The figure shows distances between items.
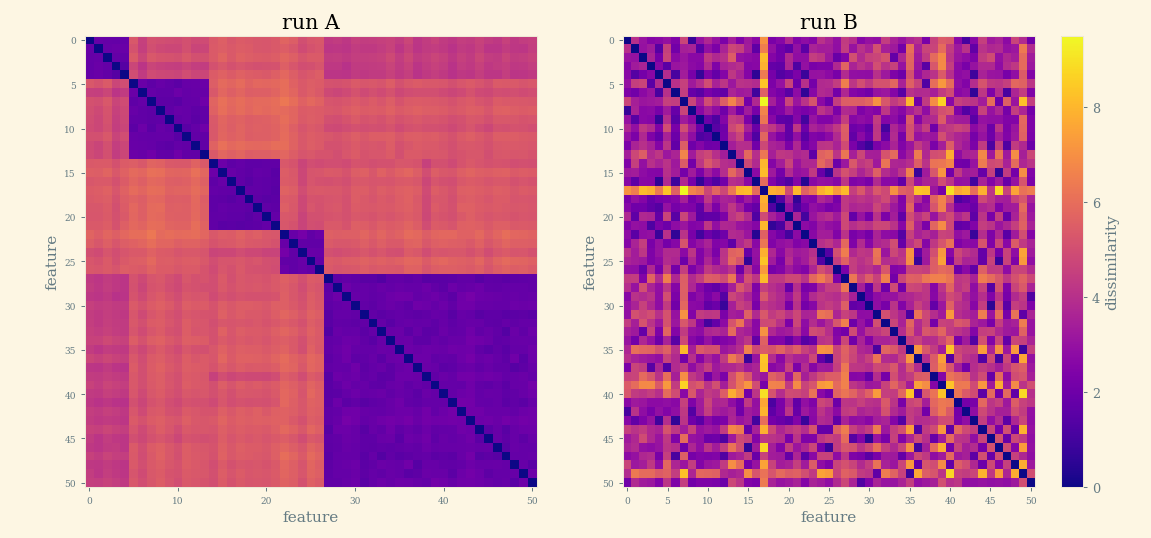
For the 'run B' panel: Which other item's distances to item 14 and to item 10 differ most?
32
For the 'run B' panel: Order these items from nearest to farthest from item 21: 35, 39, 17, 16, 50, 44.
16, 50, 44, 35, 39, 17
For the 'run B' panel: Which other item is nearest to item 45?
30
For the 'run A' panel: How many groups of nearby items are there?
5
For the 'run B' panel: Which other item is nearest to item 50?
29
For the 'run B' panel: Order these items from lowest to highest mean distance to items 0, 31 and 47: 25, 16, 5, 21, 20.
16, 20, 21, 5, 25
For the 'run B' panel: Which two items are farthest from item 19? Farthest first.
17, 39
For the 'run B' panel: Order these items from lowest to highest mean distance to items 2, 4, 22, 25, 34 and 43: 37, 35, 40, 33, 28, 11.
11, 33, 28, 37, 40, 35
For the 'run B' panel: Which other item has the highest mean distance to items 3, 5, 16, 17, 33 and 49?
40
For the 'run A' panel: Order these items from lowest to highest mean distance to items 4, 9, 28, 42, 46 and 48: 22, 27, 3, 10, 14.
27, 3, 10, 14, 22
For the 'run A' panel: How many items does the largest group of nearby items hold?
24
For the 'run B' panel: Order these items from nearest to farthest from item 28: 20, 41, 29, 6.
20, 6, 29, 41
